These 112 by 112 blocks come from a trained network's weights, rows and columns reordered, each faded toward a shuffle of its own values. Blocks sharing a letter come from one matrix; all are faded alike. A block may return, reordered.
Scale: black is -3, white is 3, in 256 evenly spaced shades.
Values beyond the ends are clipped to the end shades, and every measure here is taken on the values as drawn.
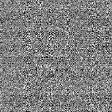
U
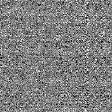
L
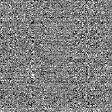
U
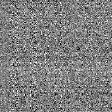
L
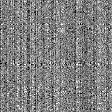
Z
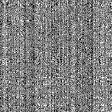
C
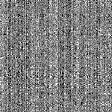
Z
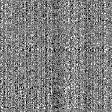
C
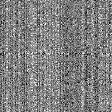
C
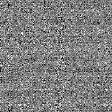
L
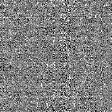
L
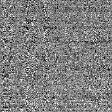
L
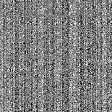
Z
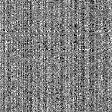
Z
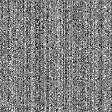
C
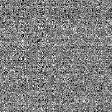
L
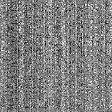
C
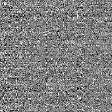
U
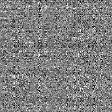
U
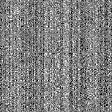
Z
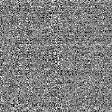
L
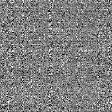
L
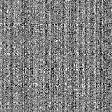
Z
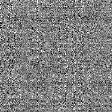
U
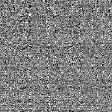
L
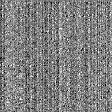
Z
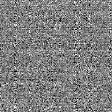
U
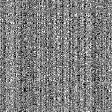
Z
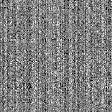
Z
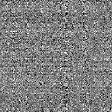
U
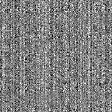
C
